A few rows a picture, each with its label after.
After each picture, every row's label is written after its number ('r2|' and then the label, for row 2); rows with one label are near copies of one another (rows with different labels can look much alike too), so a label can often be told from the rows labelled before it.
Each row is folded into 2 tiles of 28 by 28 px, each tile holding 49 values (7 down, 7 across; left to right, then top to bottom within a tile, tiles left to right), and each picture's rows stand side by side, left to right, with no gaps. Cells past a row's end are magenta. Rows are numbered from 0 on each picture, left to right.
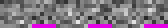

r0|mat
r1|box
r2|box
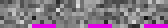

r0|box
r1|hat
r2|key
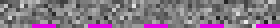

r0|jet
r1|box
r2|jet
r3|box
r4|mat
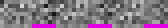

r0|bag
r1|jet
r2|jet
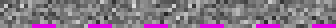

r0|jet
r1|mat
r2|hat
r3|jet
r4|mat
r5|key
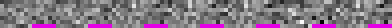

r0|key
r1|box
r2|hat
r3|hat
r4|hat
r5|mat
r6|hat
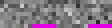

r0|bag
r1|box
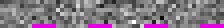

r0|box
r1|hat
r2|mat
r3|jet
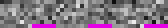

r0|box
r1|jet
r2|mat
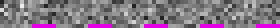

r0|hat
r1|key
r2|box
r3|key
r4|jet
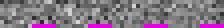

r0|mat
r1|box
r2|jet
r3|bag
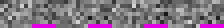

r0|jet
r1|box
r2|bag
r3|mat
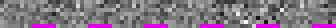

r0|bag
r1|hat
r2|jet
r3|bag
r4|box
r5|hat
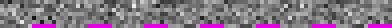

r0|box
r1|bag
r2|hat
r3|key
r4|key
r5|jet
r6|key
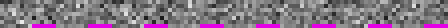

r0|box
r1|jet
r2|box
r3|hat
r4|jet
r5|bag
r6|mat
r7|jet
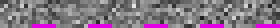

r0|jet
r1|mat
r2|hat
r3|key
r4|jet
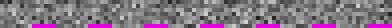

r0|box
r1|box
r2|jet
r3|key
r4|key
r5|key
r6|bag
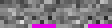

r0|mat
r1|mat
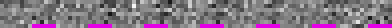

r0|mat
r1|bag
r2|hat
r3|hat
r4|hat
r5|bag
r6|key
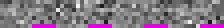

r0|box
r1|hat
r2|bag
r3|mat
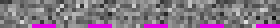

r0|box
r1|jet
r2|bag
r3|bag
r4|box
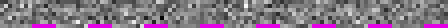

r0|jet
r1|mat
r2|mat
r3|jet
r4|hat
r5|key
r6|box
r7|jet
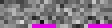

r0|mat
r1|key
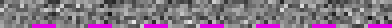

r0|bag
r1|bag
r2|mat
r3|mat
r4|mat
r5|bag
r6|key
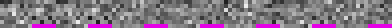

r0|box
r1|box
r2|jet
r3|mat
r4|hat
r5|mat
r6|jet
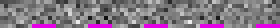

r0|key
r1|box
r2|key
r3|mat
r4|bag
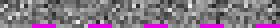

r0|jet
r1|mat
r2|jet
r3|hat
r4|bag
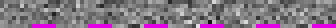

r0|bag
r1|hat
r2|key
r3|mat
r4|box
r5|key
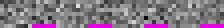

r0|key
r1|bag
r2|box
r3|jet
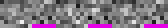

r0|mat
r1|box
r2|mat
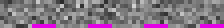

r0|key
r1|jet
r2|hat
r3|key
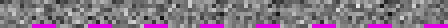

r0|box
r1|key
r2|box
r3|bag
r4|bag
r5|mat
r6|bag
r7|jet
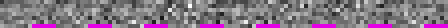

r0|mat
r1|box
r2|mat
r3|hat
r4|mat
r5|jet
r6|hat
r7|box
